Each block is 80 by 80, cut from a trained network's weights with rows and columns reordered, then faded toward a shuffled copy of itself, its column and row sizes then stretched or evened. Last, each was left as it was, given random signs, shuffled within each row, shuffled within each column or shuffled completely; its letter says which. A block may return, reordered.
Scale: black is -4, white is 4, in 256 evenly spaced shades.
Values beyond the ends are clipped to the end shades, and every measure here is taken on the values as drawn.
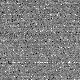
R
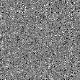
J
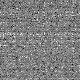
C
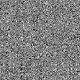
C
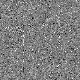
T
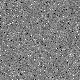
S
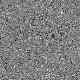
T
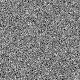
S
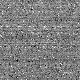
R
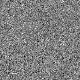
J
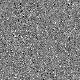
T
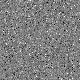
S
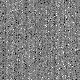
T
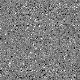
J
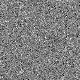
T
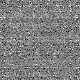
C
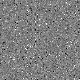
T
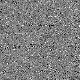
J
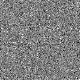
J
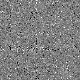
J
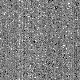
T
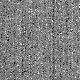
T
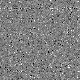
J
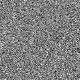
T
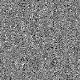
C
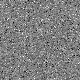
S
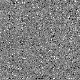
J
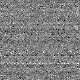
C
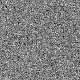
T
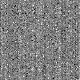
C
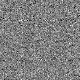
J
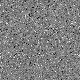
S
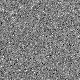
S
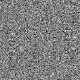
C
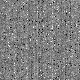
T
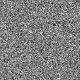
J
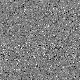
R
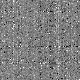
C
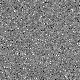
S
